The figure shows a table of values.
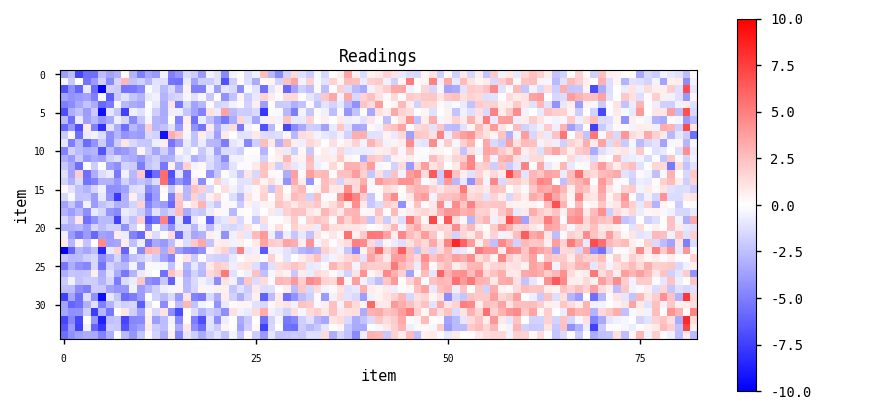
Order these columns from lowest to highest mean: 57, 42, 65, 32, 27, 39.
27, 32, 39, 42, 65, 57
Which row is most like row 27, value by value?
17
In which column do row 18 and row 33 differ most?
69
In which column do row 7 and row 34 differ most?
81
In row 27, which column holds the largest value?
64
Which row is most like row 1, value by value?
9
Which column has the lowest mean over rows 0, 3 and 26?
2
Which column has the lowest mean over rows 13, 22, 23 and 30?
1
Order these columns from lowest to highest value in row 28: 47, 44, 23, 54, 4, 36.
4, 23, 44, 36, 54, 47
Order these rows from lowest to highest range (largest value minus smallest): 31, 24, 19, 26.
24, 26, 31, 19
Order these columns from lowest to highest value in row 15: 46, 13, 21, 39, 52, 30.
13, 21, 30, 46, 39, 52
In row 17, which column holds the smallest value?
14
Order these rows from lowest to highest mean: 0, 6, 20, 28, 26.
0, 6, 28, 20, 26
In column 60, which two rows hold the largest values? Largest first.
21, 12
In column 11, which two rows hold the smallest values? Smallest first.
13, 19
